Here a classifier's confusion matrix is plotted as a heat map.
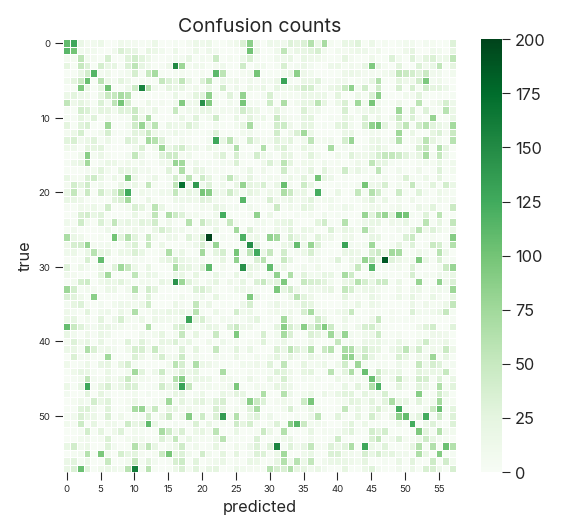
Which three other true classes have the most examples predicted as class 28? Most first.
4, 23, 49
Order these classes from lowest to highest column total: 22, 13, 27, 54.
13, 54, 22, 27
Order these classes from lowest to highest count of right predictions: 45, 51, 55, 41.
41, 55, 45, 51
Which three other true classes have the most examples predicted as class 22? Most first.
13, 4, 27
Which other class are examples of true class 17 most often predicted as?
46
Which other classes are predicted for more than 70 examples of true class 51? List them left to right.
12, 33, 34
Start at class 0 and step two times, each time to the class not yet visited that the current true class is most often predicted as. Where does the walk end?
27
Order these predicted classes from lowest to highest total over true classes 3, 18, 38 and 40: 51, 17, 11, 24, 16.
51, 11, 24, 17, 16
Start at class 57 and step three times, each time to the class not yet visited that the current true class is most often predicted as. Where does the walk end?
31
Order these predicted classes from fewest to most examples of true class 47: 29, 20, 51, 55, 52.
51, 20, 55, 29, 52
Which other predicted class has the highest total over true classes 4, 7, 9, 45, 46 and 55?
3
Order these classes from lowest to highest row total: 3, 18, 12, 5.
12, 18, 3, 5
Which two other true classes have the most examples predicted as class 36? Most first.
48, 27
